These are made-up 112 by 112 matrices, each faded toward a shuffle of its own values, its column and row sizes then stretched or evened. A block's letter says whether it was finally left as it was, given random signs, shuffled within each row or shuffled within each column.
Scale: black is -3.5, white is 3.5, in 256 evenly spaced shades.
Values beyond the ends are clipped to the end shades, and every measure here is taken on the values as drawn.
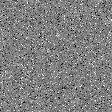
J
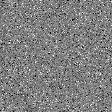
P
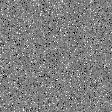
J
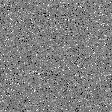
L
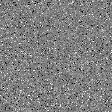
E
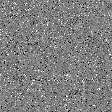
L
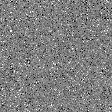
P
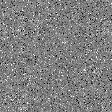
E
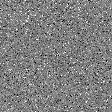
L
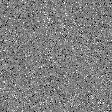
P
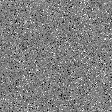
J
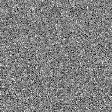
E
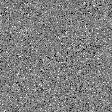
E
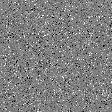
P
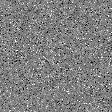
L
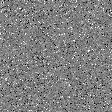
L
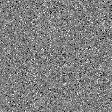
E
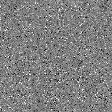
E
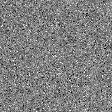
P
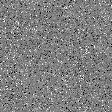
J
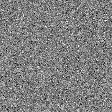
J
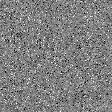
J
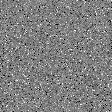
L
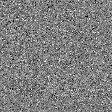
P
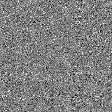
E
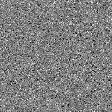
E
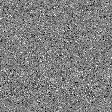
L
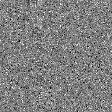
E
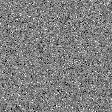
L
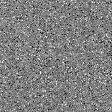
E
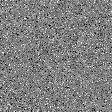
L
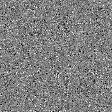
P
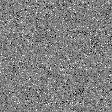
P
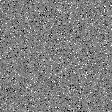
J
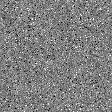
J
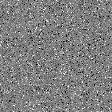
E
